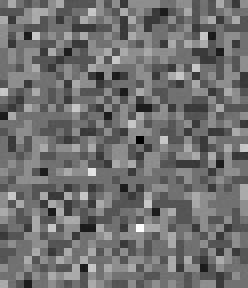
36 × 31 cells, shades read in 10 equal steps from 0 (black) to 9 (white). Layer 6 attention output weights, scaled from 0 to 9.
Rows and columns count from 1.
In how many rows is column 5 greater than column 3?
18
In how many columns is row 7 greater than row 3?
14
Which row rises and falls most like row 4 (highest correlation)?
1
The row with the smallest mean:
4
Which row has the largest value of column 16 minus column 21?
2
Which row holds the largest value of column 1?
12
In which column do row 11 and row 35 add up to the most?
10
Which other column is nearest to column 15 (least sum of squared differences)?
20
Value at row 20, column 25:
6
